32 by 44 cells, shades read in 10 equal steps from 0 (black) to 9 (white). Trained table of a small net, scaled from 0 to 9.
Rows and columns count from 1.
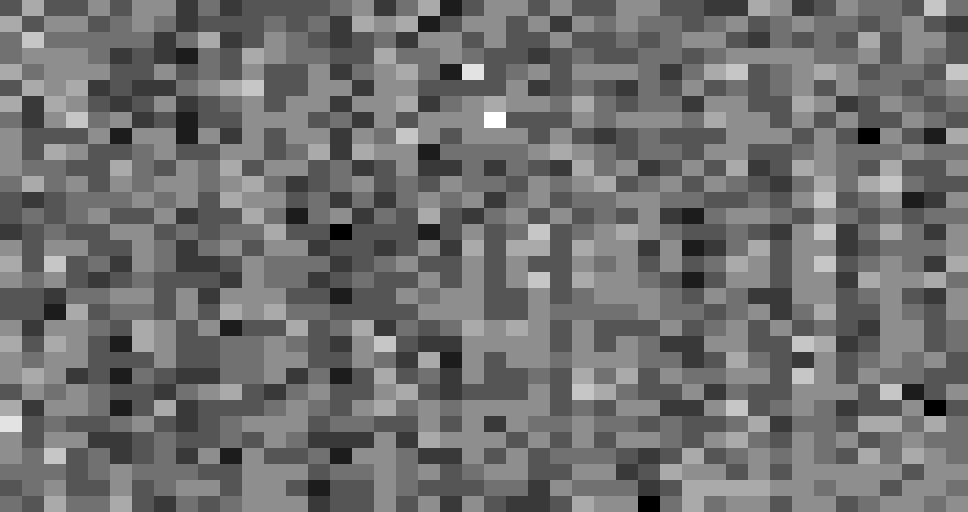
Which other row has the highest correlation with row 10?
7
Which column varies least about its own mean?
5
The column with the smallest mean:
16
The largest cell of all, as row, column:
8, 23
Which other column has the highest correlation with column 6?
9
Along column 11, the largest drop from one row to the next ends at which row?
21
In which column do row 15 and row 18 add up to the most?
25
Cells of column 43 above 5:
3
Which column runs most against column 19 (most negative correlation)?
13
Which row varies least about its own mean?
30
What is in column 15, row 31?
1
